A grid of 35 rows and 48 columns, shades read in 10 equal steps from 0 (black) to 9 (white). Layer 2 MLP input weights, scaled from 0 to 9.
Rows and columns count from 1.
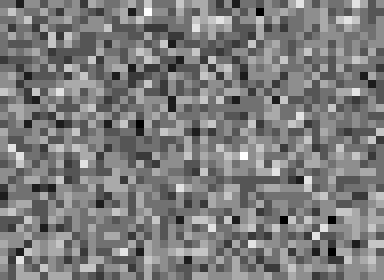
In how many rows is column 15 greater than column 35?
10
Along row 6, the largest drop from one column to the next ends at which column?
22
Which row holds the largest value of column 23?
24
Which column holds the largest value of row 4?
25
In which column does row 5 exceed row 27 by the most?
33
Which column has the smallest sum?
17
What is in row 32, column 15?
6
